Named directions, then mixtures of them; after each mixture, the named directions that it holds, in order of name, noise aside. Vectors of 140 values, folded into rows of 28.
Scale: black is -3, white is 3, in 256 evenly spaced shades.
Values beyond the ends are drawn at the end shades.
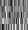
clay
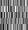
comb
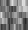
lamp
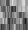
lamp.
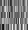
clay, comb.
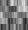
lamp.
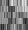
comb, lamp.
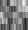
lamp.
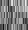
comb, lamp.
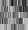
comb, lamp.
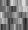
lamp.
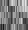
comb, lamp.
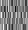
comb.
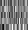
clay, comb.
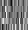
clay.
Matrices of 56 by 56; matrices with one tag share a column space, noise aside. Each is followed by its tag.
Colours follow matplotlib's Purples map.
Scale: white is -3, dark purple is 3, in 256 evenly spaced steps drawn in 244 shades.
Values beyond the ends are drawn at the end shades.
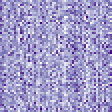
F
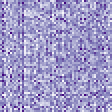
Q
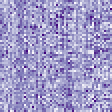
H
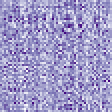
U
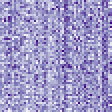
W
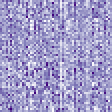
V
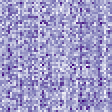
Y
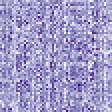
F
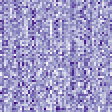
V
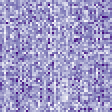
F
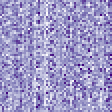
Y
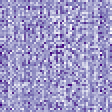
F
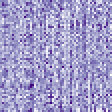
H
